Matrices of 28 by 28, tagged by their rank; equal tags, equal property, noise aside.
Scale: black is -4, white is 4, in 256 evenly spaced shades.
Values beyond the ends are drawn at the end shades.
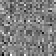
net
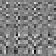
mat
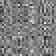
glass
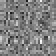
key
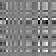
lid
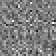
net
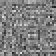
net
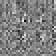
key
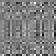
mat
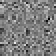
net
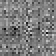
key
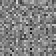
net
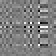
lid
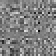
key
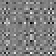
mat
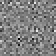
net
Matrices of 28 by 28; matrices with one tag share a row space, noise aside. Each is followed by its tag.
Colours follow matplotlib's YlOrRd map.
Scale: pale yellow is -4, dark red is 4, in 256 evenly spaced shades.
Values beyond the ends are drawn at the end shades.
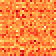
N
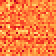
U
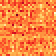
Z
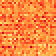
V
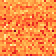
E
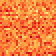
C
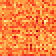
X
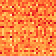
V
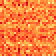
U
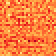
U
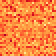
E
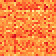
E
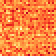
U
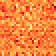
N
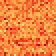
E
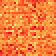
C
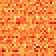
X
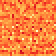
N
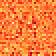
C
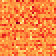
N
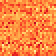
X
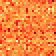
U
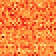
V
